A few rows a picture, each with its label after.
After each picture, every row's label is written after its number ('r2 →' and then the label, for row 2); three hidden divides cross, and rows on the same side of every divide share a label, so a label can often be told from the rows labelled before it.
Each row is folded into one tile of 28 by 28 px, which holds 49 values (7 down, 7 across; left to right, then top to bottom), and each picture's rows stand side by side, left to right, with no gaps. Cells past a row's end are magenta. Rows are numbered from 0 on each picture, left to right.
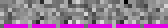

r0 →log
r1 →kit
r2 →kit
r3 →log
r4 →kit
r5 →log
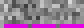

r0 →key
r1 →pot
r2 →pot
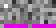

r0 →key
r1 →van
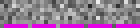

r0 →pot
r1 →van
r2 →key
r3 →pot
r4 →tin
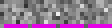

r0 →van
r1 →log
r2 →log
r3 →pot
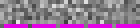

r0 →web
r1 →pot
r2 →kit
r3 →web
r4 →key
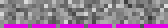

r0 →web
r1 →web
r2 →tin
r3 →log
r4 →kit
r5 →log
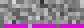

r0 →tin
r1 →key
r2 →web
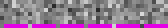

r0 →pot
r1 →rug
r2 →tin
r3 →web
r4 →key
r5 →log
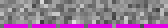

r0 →log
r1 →tin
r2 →log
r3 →tin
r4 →van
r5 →log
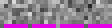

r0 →tin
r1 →web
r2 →key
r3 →pot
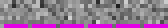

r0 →key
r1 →key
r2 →pot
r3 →kit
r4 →pot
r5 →web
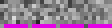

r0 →van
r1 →kit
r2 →key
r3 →pot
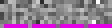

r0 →van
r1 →kit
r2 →van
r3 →tin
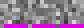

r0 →rug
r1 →tin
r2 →log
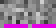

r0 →van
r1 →rug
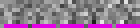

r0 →rug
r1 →log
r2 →tin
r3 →log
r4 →tin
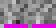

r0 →rug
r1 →rug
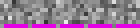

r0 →key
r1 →rug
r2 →rug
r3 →rug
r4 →web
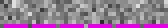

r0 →pot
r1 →log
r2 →log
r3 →rug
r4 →log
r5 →web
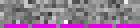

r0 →web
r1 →van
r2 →tin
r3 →van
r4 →pot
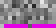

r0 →key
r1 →pot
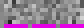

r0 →kit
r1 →rug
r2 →van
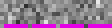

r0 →rug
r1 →log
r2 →rug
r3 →pot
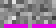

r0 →tin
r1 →web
